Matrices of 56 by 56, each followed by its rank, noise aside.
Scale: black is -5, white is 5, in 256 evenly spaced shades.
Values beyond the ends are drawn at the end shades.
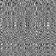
four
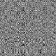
six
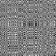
three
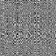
four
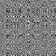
four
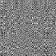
five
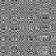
three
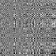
three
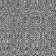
four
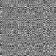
four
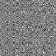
six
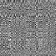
four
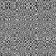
four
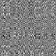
five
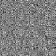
six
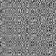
five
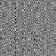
six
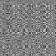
three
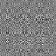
four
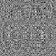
six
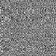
six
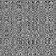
four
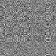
five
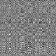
four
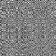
four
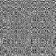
four
